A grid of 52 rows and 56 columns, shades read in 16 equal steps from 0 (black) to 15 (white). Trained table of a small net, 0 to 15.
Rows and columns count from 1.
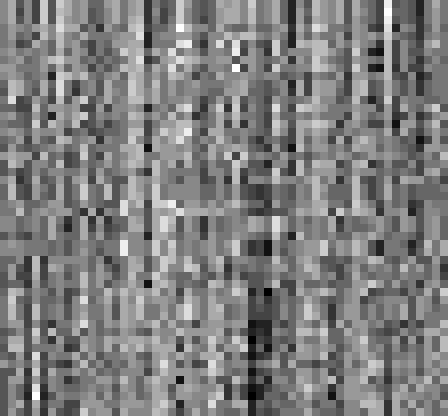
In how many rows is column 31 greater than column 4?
34
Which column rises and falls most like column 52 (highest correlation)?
48
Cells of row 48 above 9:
8
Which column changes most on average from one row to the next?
23
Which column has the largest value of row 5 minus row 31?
32
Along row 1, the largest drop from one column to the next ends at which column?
50
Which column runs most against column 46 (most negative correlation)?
51
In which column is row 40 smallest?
42
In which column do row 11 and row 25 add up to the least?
37
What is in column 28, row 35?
8
